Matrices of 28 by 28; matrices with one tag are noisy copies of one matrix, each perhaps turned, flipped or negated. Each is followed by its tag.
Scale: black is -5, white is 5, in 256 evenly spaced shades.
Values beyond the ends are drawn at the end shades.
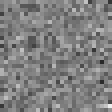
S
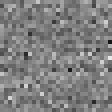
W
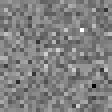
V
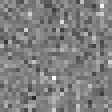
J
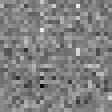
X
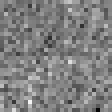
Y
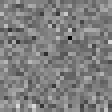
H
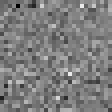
H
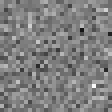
V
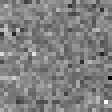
J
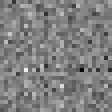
X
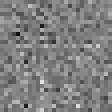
X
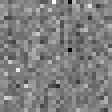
W
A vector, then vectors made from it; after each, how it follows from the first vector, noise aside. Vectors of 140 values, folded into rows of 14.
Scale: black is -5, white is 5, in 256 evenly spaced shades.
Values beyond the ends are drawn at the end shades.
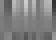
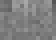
shrunk.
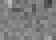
negated, partly zeroed.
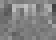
partly zeroed.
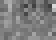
negated, partly zeroed.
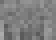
reversed, negated, shrunk.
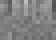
shrunk.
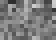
sign-scrambled.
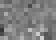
reversed, partly zeroed.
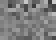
sign-scrambled.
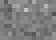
partly zeroed.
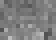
reversed, partly zeroed.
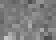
reversed, partly zeroed.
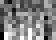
reversed, scaled up.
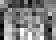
reversed, scaled up.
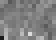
reversed, partly zeroed.
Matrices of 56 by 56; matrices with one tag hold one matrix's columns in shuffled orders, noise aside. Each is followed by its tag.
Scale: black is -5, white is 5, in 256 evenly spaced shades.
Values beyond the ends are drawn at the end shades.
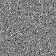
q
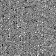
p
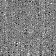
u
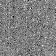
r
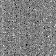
p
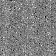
r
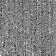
u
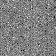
r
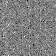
p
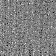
u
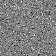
q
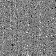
p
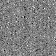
r
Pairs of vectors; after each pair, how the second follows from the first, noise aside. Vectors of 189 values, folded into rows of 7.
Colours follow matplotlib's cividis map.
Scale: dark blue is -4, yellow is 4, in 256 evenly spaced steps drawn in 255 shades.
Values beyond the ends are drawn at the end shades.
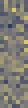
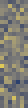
reversed.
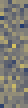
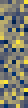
reversed, negated, scaled up.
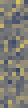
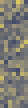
copied.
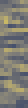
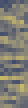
reversed.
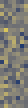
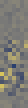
wrapped around, negated, partly zeroed.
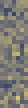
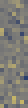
wrapped around, negated, partly zeroed.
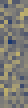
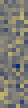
reversed.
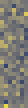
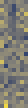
sign-scrambled.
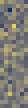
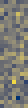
reversed.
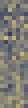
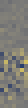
wrapped around, negated, partly zeroed.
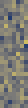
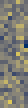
sign-scrambled.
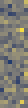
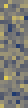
reversed.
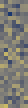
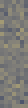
wrapped around, shrunk.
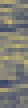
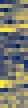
negated, scaled up.
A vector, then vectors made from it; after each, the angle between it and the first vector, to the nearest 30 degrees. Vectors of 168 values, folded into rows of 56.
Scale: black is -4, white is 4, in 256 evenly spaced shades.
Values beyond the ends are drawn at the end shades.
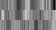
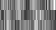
150 degrees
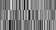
90 degrees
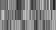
30 degrees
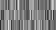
120 degrees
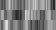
60 degrees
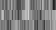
30 degrees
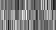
60 degrees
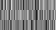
90 degrees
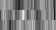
60 degrees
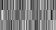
60 degrees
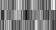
150 degrees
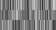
120 degrees
